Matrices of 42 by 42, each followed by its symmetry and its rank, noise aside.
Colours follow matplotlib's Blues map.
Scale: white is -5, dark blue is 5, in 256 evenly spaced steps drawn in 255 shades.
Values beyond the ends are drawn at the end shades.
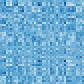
no symmetry, rank three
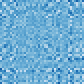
symmetric, rank four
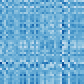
no symmetry, rank two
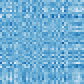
no symmetry, rank three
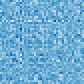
antisymmetric, rank four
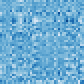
no symmetry, rank four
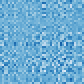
no symmetry, rank three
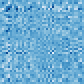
symmetric, rank three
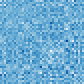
symmetric, rank four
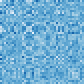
symmetric, rank three
